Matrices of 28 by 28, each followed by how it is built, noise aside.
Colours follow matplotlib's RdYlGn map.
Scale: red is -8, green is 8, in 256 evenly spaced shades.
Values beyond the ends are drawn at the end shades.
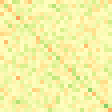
diagonal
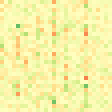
uneven columns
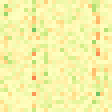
uneven columns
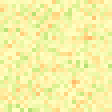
Hankel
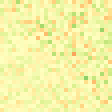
upper triangular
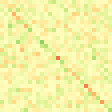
diagonal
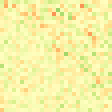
upper triangular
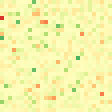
sparse
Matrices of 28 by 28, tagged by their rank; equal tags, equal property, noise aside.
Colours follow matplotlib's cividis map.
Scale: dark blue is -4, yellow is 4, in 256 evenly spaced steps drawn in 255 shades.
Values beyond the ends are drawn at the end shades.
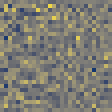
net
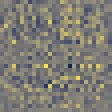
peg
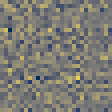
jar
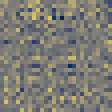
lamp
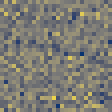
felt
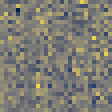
felt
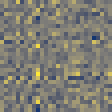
lamp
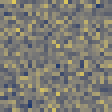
net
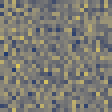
net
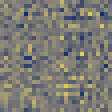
peg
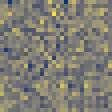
net
